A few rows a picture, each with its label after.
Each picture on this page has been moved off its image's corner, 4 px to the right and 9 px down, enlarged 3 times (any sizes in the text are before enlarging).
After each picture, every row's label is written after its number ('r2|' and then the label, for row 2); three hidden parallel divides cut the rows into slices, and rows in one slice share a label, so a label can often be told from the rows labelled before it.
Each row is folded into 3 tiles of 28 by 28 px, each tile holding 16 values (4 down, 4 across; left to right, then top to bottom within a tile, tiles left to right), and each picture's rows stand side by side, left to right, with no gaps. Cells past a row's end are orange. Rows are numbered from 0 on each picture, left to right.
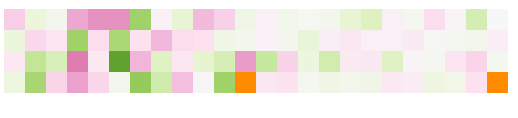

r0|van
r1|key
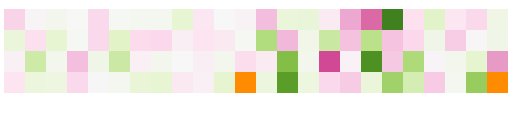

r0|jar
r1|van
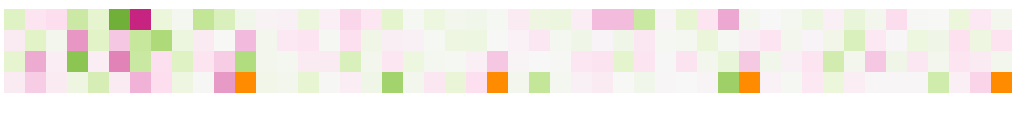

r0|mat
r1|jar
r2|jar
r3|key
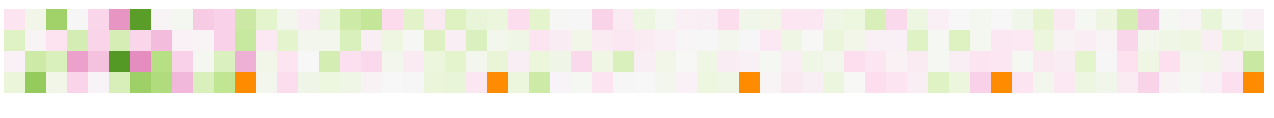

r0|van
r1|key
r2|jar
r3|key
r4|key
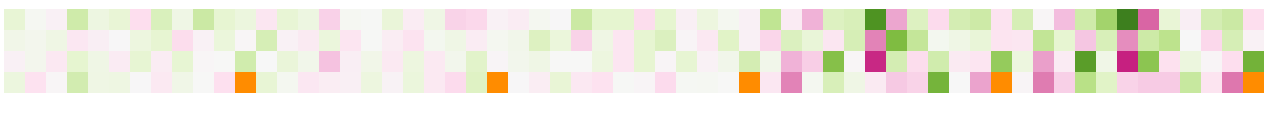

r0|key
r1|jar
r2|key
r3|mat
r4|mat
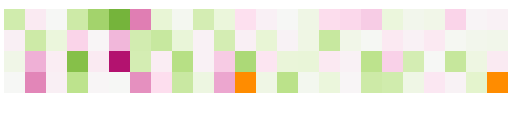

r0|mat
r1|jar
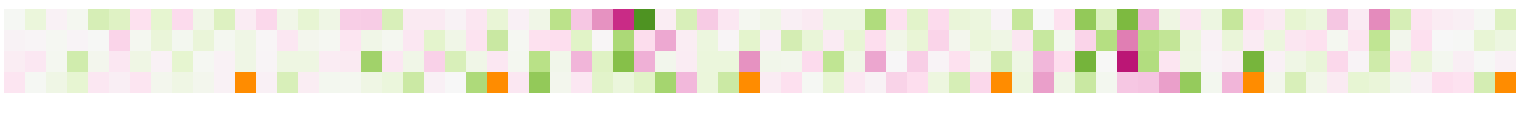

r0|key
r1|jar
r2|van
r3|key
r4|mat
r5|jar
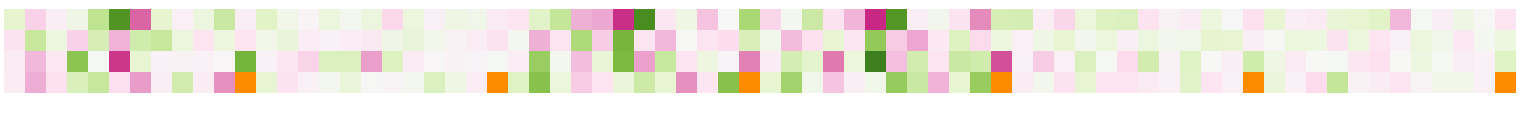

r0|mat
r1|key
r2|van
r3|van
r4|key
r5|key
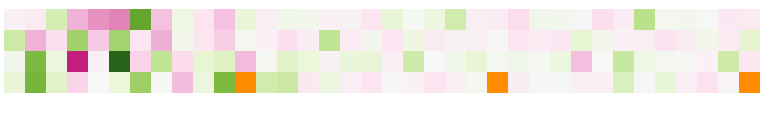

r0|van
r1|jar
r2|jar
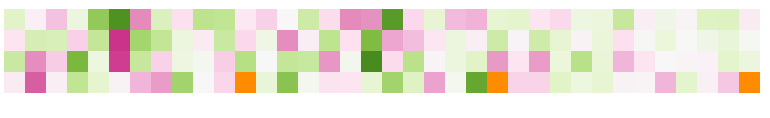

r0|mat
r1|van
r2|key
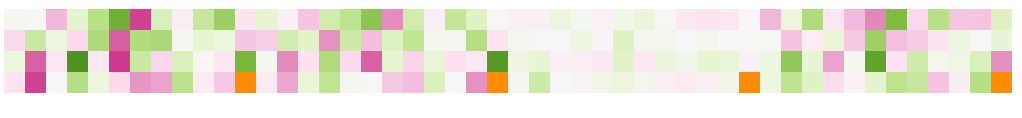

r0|mat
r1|mat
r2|jar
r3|van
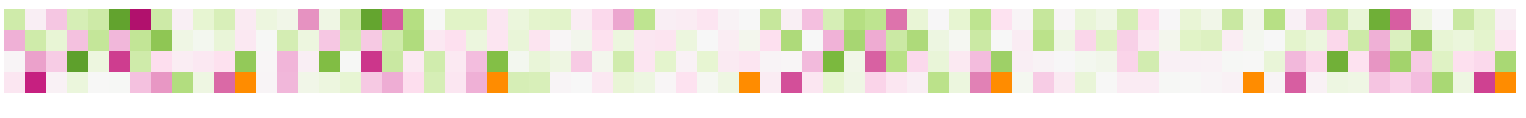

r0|mat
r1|mat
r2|jar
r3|mat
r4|key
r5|mat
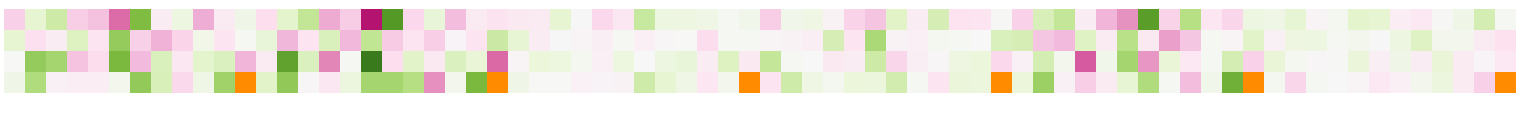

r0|van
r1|van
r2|jar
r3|jar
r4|van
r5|key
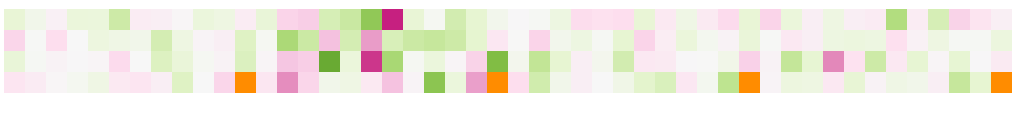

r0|key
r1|mat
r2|jar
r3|jar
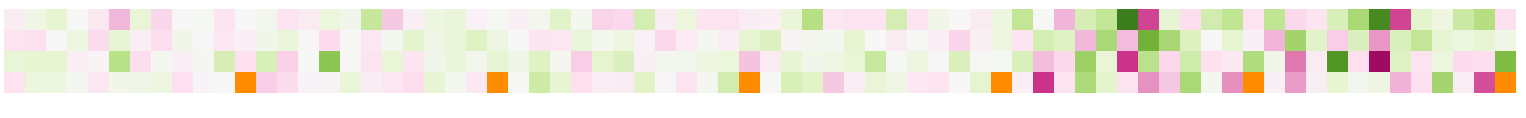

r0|jar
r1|key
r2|jar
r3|jar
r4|mat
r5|mat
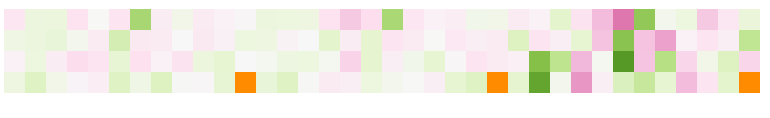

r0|jar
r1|jar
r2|van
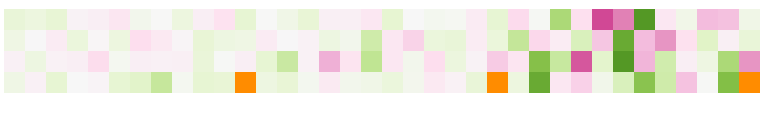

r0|jar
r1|jar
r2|van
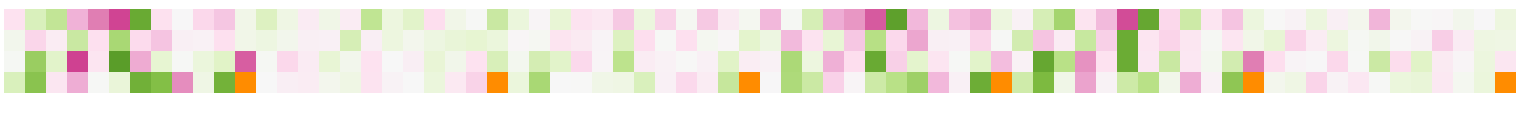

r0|van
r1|key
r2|jar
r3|van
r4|van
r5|jar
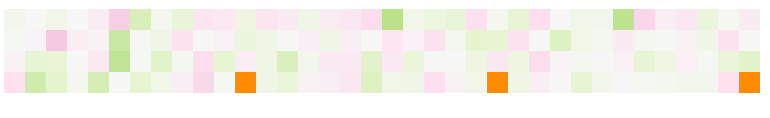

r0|jar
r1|jar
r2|key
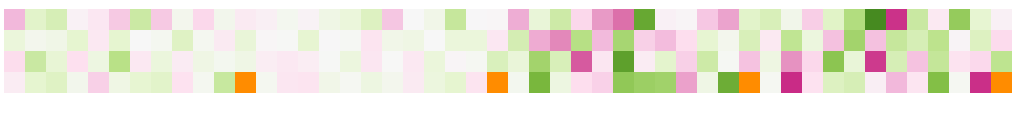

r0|jar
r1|key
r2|van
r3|mat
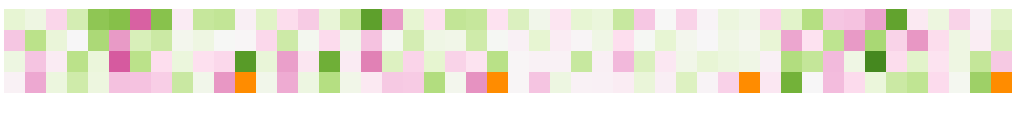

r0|mat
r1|mat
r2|key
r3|van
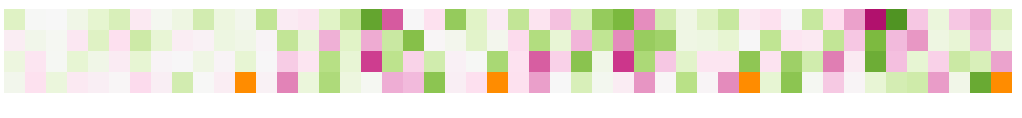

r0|key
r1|mat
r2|mat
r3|van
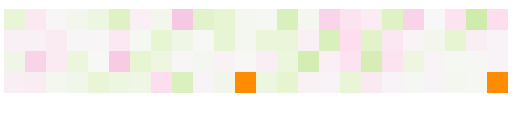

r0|key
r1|jar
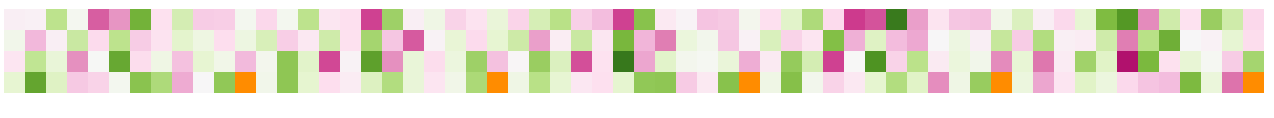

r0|van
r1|van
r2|van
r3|van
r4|mat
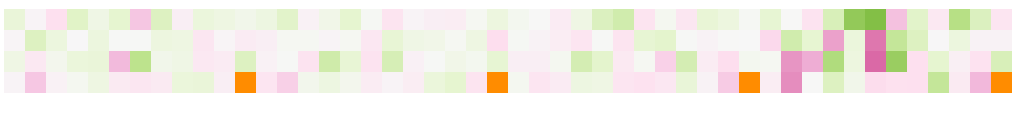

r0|key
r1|key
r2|key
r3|mat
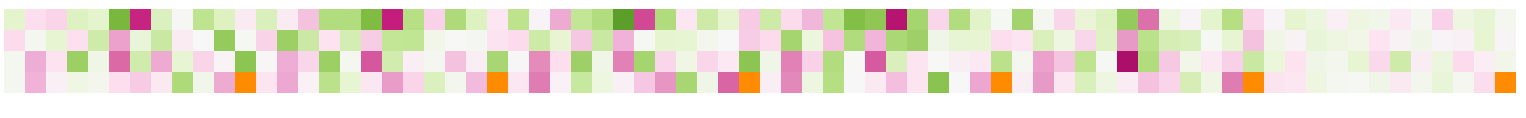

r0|mat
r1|mat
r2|mat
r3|mat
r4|mat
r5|key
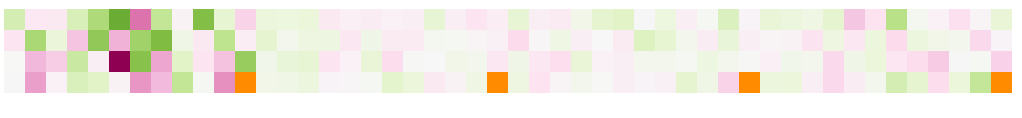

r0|mat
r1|jar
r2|key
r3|jar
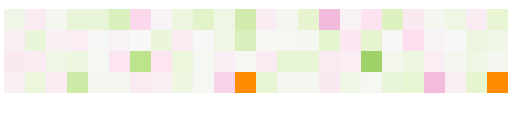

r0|key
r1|jar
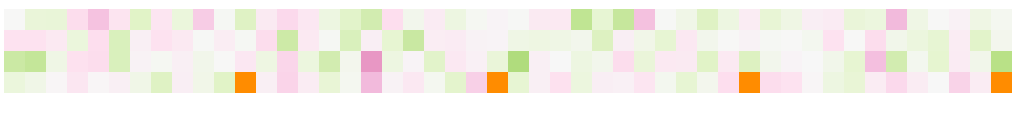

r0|jar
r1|key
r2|key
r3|key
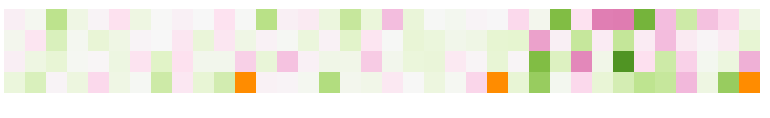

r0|jar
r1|key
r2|van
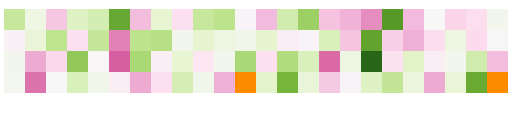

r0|mat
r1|van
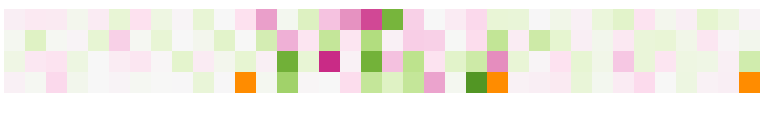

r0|key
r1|van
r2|key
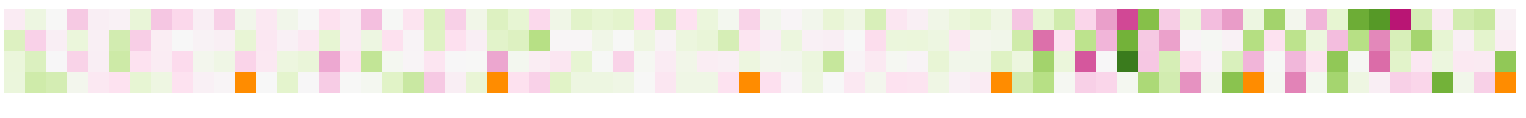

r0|jar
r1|jar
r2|key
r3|key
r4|van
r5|mat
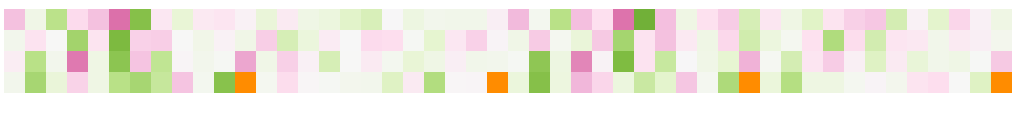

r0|van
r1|key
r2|van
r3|jar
